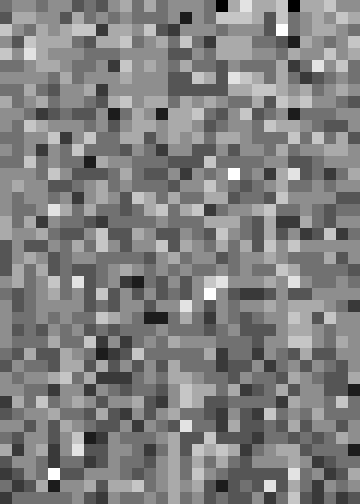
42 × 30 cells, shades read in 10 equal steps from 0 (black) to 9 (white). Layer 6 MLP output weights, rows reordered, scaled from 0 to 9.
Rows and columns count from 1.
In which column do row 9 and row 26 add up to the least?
30
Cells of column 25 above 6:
8
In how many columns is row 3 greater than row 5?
10
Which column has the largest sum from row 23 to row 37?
25
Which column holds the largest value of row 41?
23
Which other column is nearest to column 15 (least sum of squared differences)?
17
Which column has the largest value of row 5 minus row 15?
28
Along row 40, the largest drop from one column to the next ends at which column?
6
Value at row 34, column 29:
7
